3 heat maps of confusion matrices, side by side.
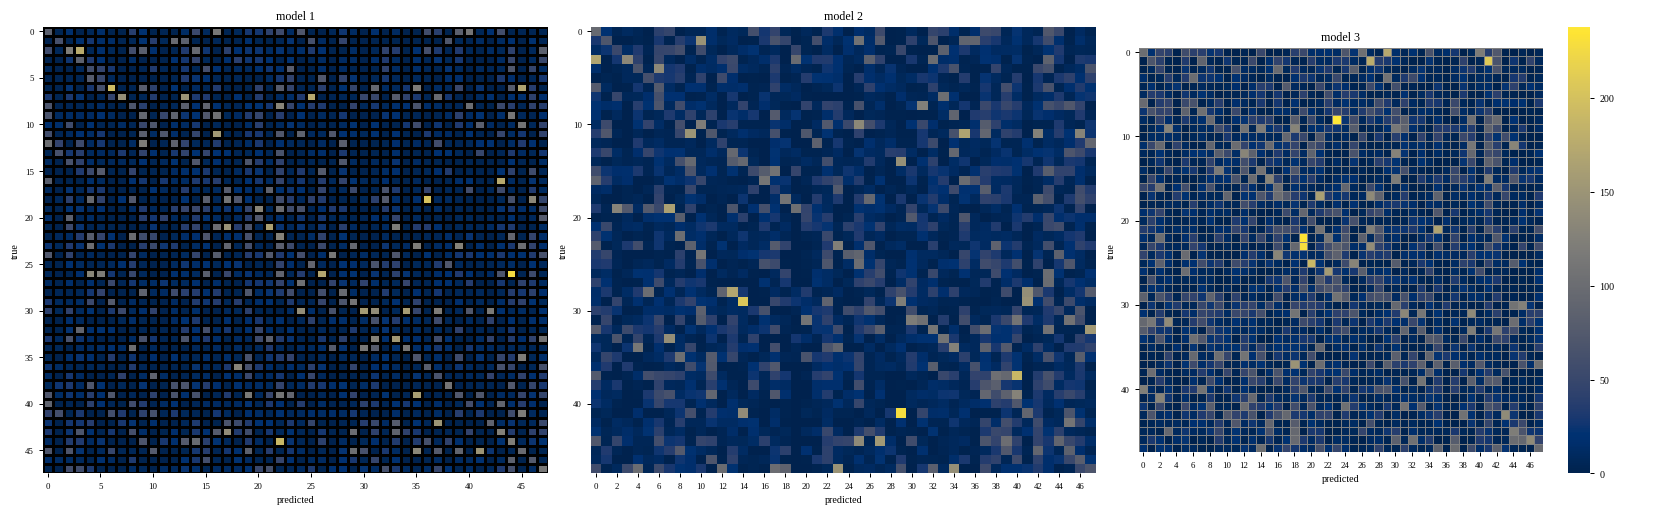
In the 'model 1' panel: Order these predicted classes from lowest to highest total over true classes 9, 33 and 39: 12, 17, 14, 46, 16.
17, 46, 14, 16, 12
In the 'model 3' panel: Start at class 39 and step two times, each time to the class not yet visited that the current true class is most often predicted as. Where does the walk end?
42
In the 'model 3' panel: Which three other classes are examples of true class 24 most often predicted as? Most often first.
16, 5, 23
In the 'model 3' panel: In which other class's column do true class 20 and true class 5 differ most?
22
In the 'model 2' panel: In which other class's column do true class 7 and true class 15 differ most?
17
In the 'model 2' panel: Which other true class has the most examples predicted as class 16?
15
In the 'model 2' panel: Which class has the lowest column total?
28
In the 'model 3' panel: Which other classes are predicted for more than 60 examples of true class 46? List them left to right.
18, 30, 32, 37, 44, 45
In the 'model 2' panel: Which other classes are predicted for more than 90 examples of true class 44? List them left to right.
25, 27, 39
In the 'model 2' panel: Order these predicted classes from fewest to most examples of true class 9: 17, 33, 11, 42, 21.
21, 33, 42, 11, 17
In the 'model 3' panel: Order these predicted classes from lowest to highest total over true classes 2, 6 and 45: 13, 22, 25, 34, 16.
13, 34, 22, 25, 16
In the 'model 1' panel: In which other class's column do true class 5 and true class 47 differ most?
26
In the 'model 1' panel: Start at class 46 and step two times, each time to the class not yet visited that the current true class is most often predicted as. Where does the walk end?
22
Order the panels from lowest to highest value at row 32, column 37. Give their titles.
model 1, model 3, model 2
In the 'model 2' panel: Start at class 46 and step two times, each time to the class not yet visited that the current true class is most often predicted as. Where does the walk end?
35
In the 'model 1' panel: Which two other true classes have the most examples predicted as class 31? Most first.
30, 33
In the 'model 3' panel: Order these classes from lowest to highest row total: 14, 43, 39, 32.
14, 39, 32, 43
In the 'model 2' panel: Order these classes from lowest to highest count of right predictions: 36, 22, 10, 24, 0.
22, 36, 24, 0, 10
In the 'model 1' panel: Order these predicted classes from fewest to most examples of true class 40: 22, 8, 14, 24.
14, 22, 24, 8
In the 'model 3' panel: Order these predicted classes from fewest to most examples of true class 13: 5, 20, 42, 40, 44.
40, 44, 5, 20, 42
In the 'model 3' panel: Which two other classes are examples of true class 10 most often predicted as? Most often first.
17, 21
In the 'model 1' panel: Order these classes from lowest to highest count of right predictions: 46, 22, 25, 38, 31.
31, 46, 25, 38, 22
